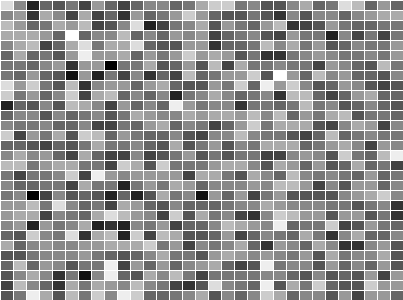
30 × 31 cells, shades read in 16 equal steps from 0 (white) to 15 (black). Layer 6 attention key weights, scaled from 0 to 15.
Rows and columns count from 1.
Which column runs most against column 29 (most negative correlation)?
27
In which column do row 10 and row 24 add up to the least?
6
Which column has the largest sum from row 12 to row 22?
9
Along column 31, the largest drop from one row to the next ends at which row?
16
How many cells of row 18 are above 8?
7
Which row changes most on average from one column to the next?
24
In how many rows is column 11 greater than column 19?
12
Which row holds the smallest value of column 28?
1
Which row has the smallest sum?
30
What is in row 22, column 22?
3
